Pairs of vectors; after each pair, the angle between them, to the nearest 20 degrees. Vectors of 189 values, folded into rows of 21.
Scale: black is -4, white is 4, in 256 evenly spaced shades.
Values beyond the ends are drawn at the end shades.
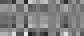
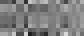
20 degrees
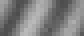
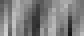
140 degrees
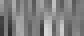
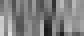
160 degrees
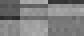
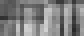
60 degrees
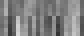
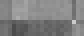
80 degrees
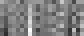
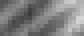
100 degrees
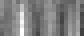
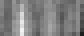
20 degrees
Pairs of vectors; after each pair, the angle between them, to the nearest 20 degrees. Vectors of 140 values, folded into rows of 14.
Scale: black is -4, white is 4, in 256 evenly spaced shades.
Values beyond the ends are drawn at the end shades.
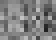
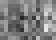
160 degrees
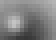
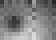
160 degrees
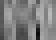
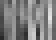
40 degrees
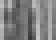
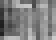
120 degrees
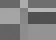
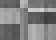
20 degrees
